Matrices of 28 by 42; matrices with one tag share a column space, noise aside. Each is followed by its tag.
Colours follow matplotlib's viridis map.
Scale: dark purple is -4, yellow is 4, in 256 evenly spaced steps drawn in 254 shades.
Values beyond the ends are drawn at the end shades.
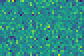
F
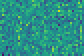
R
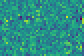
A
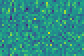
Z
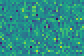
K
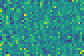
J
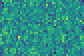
J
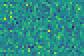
K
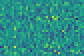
K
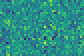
F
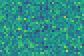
K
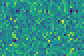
Z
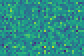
K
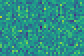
K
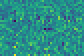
A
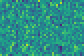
R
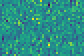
J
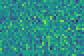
A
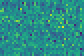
Z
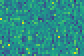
J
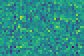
K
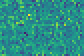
R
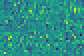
Z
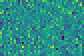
F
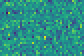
F
